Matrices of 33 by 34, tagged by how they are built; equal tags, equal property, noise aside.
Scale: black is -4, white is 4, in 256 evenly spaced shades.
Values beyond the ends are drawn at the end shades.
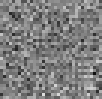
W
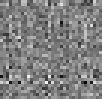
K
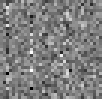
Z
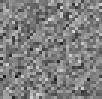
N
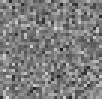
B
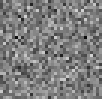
B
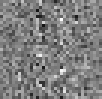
Z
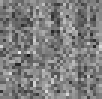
W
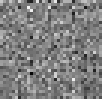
K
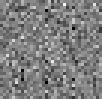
Z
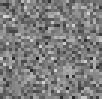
B
